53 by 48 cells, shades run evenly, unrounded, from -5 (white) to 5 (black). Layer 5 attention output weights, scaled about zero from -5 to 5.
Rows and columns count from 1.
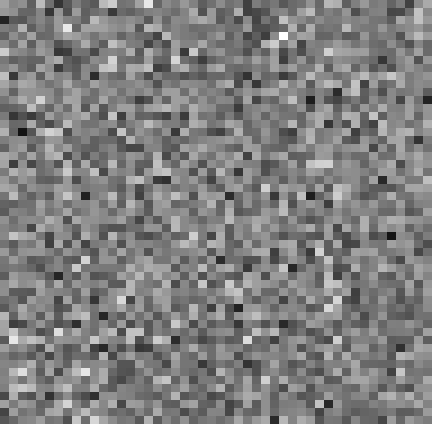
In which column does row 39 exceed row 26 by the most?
24
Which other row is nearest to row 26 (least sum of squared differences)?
27
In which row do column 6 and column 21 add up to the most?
50
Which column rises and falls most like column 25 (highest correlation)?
3
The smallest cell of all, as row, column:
5, 32
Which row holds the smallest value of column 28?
43
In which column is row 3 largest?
1
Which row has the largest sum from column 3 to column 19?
44
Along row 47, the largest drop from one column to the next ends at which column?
45
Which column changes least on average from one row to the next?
41
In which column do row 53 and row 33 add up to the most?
31
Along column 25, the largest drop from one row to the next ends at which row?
34
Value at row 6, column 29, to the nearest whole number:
2
